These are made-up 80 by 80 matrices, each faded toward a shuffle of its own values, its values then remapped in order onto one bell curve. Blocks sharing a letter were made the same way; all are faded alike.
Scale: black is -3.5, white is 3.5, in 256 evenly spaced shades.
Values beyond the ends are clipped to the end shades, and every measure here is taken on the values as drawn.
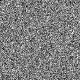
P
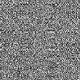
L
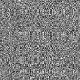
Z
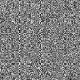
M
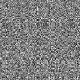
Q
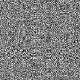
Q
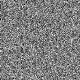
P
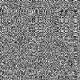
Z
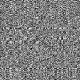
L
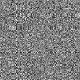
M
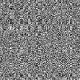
Z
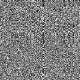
M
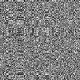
Z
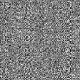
M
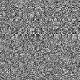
L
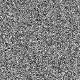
P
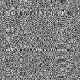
Z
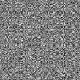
Q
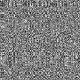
Q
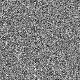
P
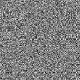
L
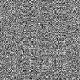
Q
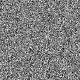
P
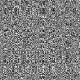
M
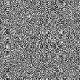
Q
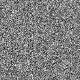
P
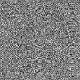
L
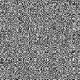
Z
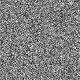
P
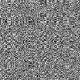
Z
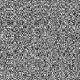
Q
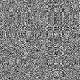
Q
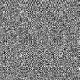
Z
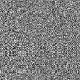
L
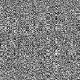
M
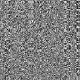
M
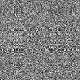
L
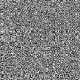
L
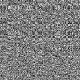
Q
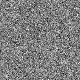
P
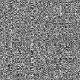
M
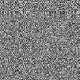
Q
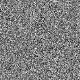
P
